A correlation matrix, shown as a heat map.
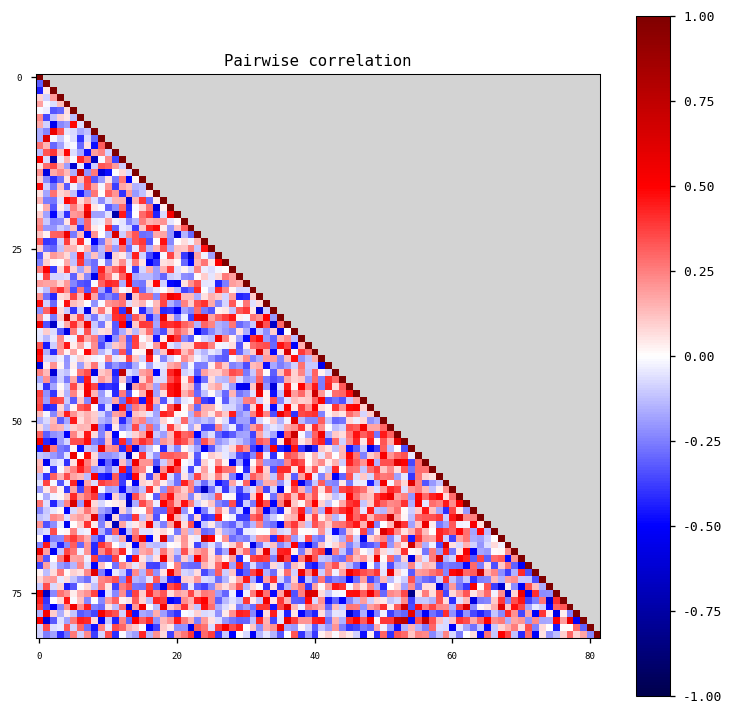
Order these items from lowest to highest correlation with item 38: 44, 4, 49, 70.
4, 44, 70, 49
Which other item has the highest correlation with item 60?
8
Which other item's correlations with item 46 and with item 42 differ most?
0
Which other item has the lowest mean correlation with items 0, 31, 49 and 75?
54
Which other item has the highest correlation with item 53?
79
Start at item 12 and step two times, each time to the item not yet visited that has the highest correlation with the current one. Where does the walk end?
20
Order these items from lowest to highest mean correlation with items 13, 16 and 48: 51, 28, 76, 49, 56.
49, 76, 28, 51, 56
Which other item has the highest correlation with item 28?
69
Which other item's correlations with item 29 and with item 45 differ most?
13
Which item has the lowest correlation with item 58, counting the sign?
74
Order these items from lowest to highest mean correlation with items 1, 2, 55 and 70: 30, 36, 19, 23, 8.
36, 30, 19, 23, 8
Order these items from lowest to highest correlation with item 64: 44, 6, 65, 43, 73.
73, 43, 44, 65, 6
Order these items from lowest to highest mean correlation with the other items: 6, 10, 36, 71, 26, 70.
71, 10, 26, 6, 70, 36
